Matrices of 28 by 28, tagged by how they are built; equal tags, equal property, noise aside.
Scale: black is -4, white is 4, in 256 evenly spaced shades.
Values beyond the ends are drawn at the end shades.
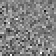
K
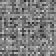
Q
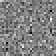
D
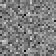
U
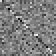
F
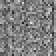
U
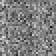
U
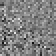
K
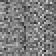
U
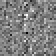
D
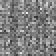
Q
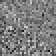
K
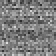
Q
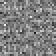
U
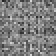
Q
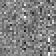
D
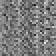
U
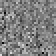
K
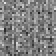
Q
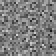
U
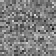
Q
